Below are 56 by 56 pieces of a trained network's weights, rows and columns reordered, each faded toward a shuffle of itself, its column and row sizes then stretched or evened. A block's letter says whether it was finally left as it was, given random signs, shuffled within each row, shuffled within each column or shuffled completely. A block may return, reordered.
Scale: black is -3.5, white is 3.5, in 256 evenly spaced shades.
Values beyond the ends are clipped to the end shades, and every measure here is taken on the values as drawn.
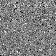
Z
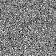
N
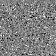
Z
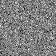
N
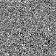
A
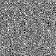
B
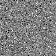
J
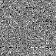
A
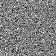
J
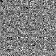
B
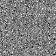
J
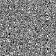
J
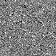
Z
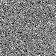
N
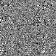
A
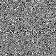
Z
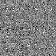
B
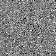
A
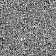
A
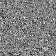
Z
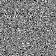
Z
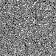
N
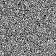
N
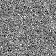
N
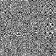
B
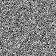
N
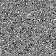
Z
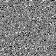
Z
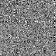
A
